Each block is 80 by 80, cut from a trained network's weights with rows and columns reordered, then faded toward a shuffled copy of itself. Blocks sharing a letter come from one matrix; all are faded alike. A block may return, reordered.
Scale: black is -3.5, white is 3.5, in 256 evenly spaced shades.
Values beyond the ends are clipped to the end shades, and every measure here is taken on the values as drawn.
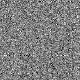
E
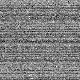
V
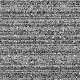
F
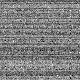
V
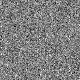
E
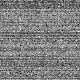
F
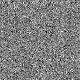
E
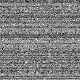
F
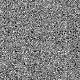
E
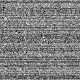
F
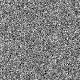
E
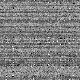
F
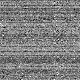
F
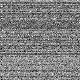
V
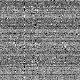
F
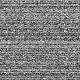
V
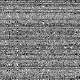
F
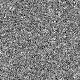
E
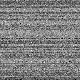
V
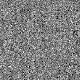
E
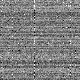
F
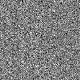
E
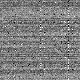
F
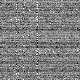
F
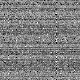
F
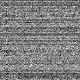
V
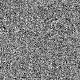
E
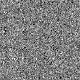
E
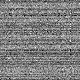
V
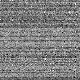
F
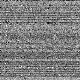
V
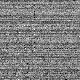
V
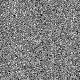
E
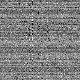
F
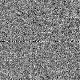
E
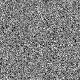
E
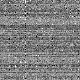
F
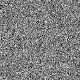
E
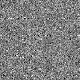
E
